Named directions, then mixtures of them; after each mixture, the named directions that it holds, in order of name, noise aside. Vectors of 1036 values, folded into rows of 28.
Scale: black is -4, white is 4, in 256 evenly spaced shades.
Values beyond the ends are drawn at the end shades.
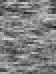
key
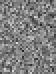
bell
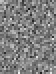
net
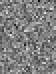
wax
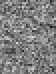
bell, key.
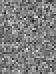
bell, net, wax.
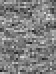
key, net.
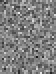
bell, net.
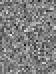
wax.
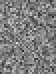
bell.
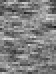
key.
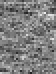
bell, key, net.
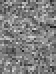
bell, key.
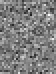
bell, key, net.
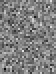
bell, net.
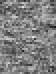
bell, key.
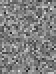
bell, net, wax.
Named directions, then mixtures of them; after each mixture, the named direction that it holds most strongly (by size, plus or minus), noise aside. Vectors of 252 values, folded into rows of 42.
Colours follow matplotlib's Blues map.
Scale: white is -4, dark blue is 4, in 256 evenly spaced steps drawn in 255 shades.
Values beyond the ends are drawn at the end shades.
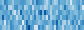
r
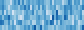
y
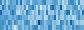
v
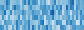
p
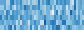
p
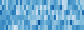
v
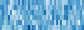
y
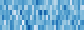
r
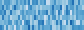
p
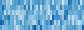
y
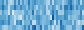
y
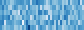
r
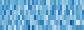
p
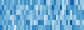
v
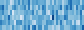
y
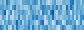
p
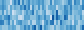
y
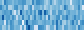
r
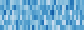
p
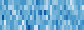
r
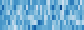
v
